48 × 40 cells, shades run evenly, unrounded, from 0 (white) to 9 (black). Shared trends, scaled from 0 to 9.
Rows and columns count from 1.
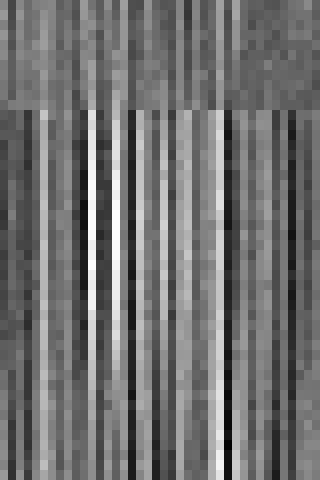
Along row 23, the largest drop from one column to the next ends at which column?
12
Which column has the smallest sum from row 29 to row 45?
28
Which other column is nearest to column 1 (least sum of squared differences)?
14
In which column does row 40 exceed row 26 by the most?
15
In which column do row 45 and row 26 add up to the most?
29
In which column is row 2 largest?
24
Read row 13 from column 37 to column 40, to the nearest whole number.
8 5 6 5
